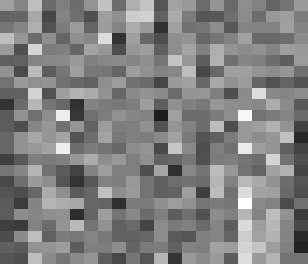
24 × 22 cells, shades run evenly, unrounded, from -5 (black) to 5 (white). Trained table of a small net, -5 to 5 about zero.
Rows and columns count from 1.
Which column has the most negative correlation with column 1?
20
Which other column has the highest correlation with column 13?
11
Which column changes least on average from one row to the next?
10
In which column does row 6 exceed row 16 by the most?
13
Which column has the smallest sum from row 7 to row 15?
22
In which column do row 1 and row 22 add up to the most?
3
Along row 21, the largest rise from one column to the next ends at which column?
18
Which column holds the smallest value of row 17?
6
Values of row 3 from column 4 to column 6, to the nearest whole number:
-2 0 1
